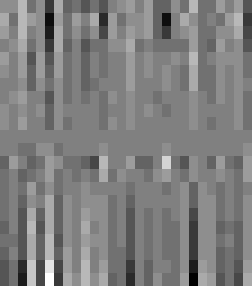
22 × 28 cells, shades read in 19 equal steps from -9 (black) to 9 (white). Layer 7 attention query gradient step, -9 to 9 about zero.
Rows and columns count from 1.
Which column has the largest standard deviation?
6
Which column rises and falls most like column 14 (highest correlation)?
25
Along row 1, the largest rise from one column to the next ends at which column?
7
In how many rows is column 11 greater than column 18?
7
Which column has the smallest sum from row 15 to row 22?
22
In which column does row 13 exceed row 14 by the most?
19
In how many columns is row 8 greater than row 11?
8
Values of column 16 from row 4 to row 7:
-1 0 0 0
